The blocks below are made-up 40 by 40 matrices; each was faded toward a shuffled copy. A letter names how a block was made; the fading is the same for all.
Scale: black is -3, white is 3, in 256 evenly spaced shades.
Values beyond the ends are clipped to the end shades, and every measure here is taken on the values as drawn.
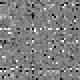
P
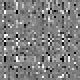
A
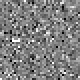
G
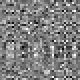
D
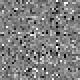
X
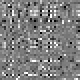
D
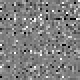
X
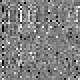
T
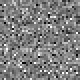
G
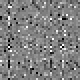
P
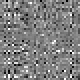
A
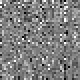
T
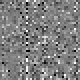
T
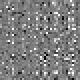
P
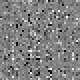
X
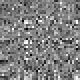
T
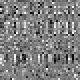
A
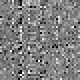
T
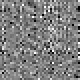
T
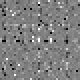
P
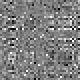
D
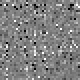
X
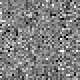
G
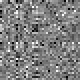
T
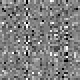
T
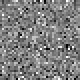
G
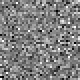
G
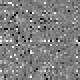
P
